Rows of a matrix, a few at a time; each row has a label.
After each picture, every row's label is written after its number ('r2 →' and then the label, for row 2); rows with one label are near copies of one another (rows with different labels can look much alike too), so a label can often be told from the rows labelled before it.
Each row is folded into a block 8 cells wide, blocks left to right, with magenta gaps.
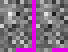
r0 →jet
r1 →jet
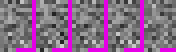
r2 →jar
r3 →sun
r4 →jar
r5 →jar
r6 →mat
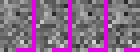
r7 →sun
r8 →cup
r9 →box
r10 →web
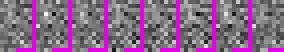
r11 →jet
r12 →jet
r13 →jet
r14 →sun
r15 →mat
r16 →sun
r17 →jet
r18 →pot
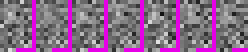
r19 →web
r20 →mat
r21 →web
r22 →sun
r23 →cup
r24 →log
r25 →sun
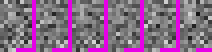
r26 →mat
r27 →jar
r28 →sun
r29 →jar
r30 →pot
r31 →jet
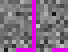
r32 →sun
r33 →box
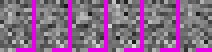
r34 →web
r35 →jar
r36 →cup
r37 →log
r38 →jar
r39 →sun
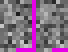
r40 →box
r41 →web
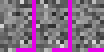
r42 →pot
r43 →log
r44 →jar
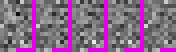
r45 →box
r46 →pot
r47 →jar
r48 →jar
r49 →pot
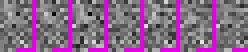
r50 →jet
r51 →jet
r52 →box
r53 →mat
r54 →pot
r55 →jar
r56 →pot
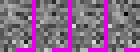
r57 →sun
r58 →web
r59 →pot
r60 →box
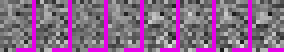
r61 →sun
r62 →mat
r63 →mat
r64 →box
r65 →cup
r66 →web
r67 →sun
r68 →cup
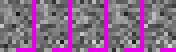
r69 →box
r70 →log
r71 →jar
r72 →sun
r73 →cup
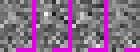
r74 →mat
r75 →jet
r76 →cup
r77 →sun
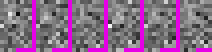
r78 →jet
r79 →cup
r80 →sun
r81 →pot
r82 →pot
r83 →sun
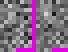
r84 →mat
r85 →jet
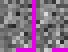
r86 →cup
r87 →web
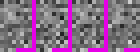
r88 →web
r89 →mat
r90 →web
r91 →pot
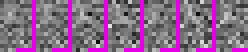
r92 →web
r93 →sun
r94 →sun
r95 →log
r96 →web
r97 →box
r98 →cup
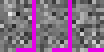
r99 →jet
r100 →log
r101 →web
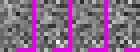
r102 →sun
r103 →jar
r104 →jar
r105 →jar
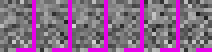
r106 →jar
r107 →sun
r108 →pot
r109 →pot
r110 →web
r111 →mat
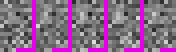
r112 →mat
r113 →pot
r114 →web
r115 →cup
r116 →web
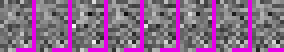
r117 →web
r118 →sun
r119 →pot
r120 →sun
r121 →pot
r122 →jet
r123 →mat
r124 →sun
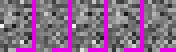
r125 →pot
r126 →jet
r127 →pot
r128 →sun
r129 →mat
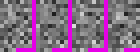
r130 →mat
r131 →log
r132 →pot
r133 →cup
